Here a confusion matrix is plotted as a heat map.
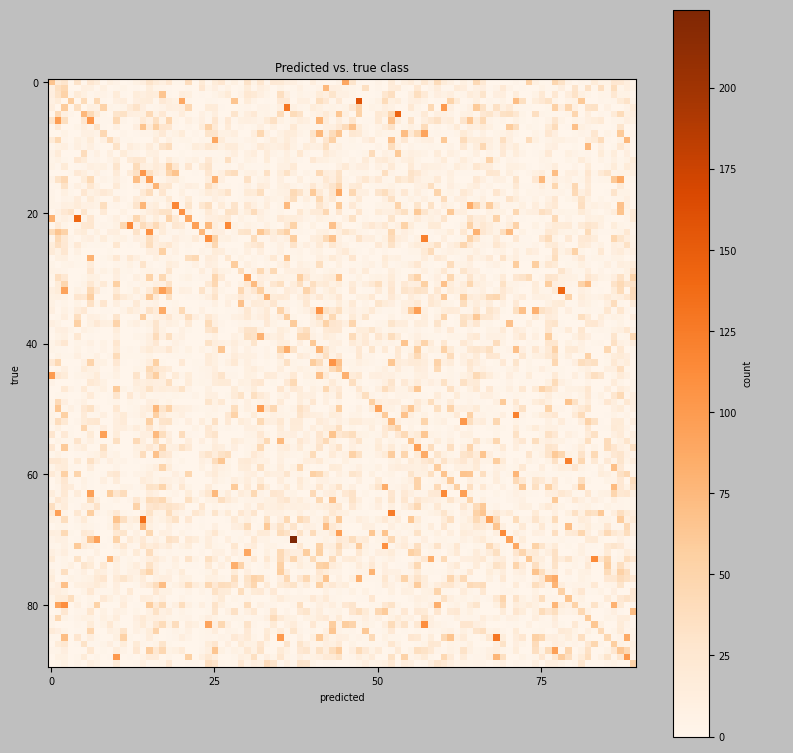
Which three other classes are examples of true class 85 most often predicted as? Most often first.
68, 35, 88
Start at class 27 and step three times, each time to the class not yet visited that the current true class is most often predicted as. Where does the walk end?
42
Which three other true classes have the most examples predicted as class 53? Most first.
5, 11, 19
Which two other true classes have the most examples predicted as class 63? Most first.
52, 60
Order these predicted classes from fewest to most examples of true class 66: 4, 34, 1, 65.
34, 4, 65, 1
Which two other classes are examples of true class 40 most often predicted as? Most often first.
54, 57
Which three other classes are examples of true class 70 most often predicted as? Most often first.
37, 7, 6
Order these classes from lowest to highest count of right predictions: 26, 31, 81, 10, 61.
26, 10, 81, 61, 31
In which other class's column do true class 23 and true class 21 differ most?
4
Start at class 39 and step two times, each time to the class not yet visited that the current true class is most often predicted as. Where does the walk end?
78
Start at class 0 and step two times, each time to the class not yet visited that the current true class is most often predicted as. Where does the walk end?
41
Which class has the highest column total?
77
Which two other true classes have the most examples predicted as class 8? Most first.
54, 4
